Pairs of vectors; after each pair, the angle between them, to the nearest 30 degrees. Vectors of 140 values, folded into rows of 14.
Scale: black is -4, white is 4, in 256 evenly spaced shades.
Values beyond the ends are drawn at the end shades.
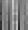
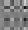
90 degrees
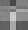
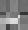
90 degrees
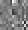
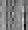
90 degrees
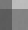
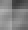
150 degrees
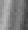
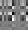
90 degrees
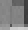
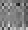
60 degrees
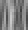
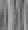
30 degrees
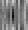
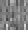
60 degrees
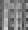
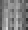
30 degrees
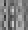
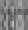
30 degrees
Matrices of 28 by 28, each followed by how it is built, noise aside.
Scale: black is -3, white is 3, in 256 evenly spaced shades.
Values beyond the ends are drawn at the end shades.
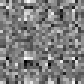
low rank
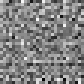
repeating columns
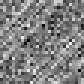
Hankel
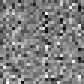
uneven columns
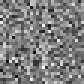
noise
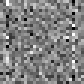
uneven columns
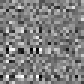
low rank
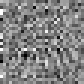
low rank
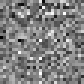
low rank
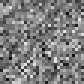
Hankel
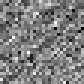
Hankel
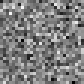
noise
